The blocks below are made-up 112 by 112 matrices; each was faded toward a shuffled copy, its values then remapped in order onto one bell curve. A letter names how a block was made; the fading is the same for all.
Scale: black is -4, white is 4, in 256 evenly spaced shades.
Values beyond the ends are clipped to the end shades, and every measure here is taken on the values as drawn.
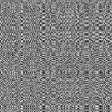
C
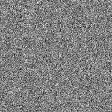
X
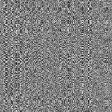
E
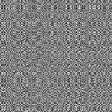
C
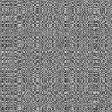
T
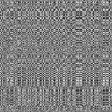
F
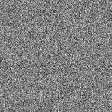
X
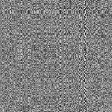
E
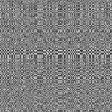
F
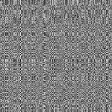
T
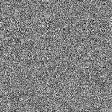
X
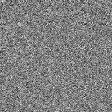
X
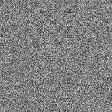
X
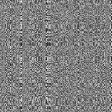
E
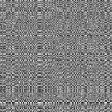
F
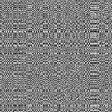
F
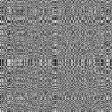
T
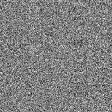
X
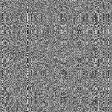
E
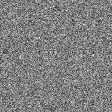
X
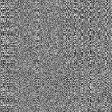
E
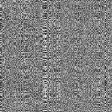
E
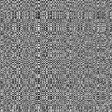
T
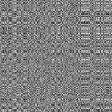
C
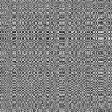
F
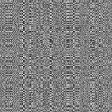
T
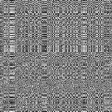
F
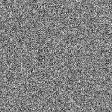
X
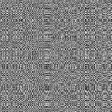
C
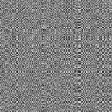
C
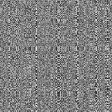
E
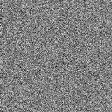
X
